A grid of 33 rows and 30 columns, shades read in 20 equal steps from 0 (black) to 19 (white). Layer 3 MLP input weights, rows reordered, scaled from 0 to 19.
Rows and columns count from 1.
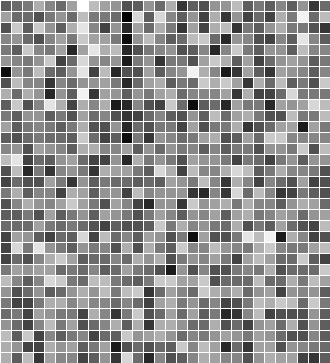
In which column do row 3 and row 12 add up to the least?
12
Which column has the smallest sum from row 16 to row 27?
1
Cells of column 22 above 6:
26
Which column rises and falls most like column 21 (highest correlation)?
11
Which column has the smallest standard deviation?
6
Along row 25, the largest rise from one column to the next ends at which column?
17
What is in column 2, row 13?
6
